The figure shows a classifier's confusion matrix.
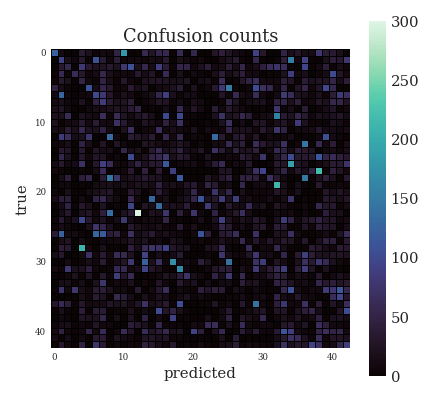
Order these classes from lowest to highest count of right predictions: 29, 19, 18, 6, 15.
19, 15, 29, 6, 18
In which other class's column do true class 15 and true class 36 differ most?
29
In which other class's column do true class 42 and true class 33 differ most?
37
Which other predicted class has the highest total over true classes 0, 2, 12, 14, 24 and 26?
10
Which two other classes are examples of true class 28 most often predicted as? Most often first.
4, 16
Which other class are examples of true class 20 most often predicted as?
23
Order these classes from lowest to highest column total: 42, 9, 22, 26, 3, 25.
3, 22, 26, 9, 42, 25
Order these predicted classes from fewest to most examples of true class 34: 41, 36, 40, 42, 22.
36, 22, 42, 40, 41
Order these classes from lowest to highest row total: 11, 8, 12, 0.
8, 11, 12, 0
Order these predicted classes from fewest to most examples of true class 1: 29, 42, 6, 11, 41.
11, 41, 29, 42, 6
